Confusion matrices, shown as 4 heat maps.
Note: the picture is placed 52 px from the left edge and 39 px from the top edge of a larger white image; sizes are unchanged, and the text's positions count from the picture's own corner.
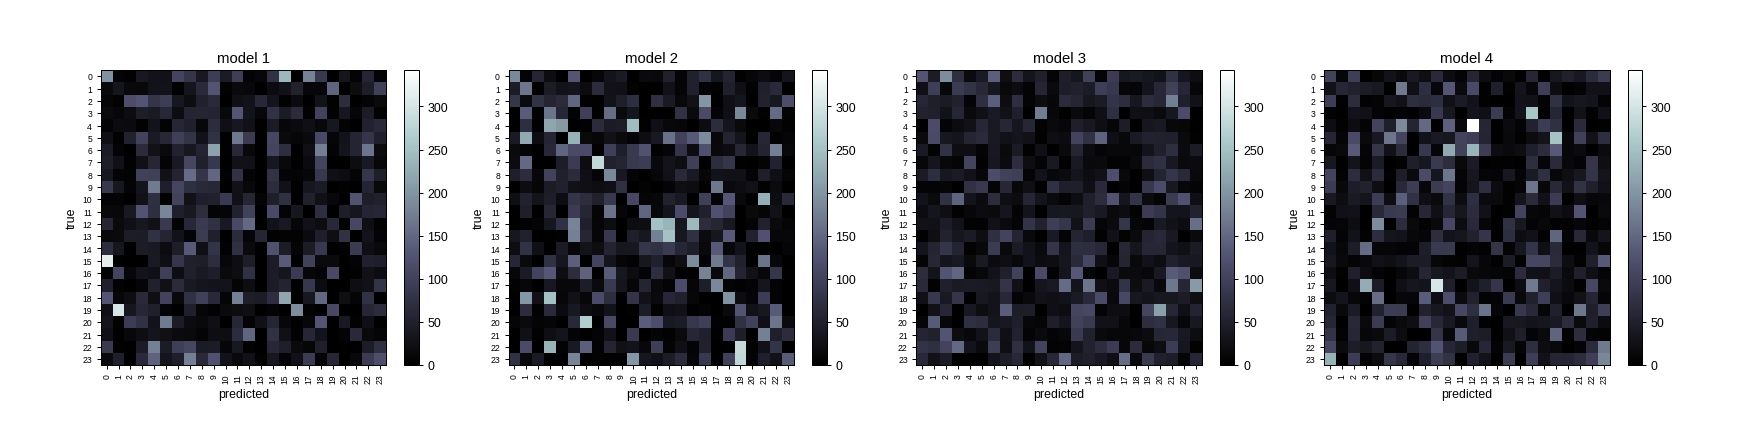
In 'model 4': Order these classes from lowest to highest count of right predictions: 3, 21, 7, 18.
3, 7, 21, 18
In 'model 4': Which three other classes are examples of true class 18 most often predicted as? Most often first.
4, 8, 10
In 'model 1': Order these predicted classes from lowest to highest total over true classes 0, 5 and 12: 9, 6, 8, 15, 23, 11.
23, 8, 6, 9, 15, 11
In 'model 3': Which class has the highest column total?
21
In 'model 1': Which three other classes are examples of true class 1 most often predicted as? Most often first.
19, 9, 23
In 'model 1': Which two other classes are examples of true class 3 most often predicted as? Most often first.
11, 18
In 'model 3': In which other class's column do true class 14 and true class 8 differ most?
16
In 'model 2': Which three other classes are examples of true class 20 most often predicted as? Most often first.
6, 22, 11
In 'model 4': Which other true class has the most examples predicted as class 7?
9
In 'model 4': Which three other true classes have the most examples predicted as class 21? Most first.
19, 11, 5
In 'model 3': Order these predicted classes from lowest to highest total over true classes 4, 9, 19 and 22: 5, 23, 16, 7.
23, 16, 5, 7
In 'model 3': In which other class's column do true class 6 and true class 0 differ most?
2
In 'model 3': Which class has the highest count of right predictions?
0
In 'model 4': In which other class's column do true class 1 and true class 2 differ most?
6
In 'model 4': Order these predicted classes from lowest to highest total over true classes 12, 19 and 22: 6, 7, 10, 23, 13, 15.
7, 15, 6, 10, 13, 23
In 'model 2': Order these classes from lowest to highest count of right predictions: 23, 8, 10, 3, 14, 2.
14, 2, 10, 23, 3, 8
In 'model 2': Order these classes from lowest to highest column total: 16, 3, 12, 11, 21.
11, 12, 21, 16, 3
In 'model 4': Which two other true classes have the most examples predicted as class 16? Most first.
11, 19
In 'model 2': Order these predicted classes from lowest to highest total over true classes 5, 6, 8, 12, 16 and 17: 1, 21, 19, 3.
19, 21, 1, 3
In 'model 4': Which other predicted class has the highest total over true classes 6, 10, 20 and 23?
12
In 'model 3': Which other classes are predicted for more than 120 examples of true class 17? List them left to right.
12, 14, 21, 23
